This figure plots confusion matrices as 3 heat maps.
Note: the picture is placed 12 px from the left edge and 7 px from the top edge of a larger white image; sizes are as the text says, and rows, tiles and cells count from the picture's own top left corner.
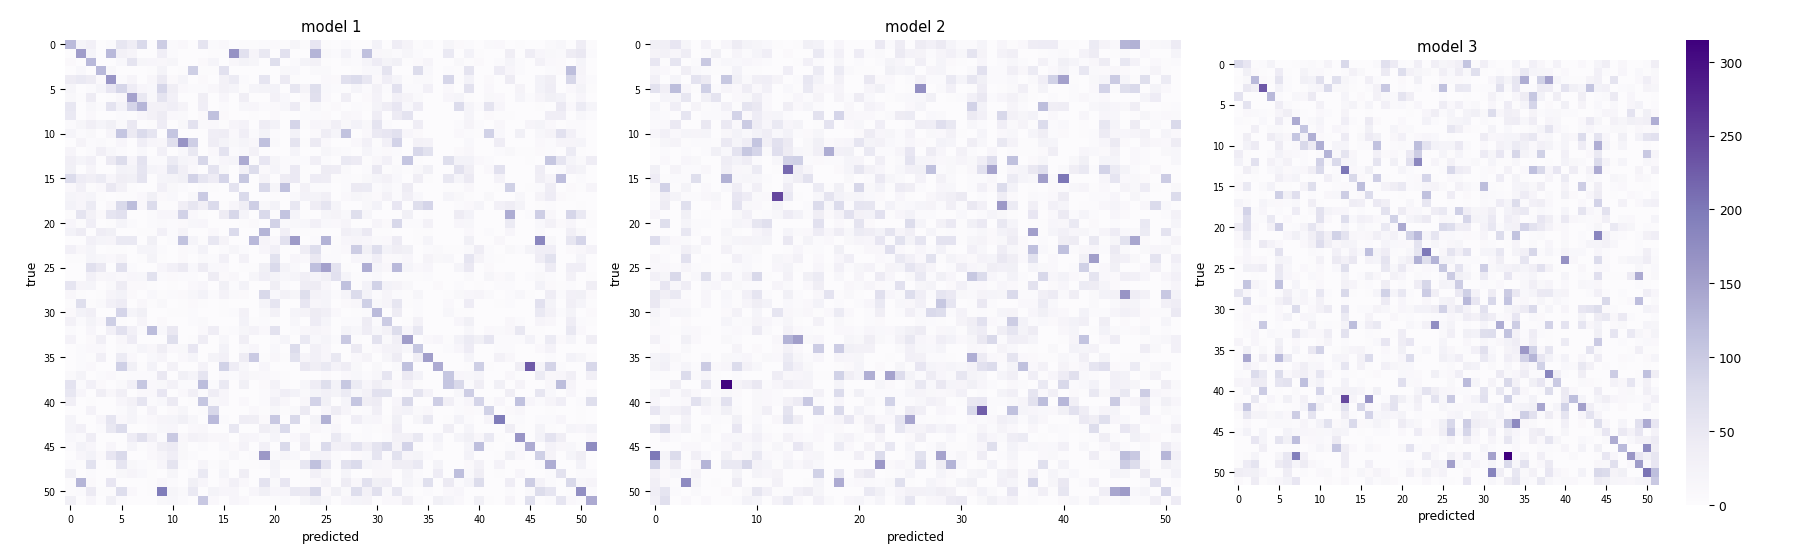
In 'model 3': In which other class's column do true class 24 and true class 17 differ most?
40
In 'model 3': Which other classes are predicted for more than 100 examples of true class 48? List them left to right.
7, 31, 33
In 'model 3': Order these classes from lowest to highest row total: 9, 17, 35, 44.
17, 35, 9, 44
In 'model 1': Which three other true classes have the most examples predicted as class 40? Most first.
45, 36, 49
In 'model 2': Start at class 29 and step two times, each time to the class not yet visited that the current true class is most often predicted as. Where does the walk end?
46
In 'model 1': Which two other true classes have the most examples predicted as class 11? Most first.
22, 19
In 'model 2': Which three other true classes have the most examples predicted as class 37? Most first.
21, 23, 49
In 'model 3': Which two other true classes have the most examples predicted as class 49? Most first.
26, 29
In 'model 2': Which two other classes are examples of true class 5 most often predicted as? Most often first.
26, 2
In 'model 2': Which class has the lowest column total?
6
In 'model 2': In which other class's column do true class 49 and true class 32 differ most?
3
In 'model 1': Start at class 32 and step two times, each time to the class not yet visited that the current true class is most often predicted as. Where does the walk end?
14
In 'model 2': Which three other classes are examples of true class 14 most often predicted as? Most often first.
13, 33, 27
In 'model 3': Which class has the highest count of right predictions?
3
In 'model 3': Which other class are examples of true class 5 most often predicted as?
36
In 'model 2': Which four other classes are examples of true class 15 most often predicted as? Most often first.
40, 38, 7, 50
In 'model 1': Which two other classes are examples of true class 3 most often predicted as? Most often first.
49, 12
